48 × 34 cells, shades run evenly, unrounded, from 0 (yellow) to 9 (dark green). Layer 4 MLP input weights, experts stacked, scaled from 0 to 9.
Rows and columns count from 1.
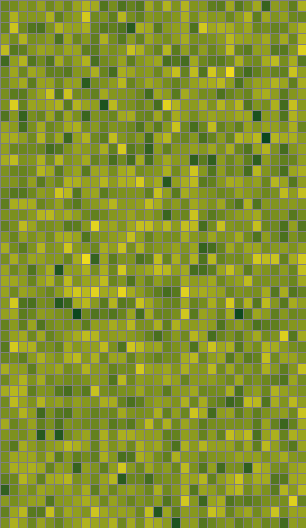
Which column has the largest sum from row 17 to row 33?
19
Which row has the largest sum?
29
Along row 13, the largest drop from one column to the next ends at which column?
31
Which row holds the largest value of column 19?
17
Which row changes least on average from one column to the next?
20
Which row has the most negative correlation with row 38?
12
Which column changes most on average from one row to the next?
14
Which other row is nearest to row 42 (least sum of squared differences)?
4
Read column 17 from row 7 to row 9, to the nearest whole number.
4 3 7
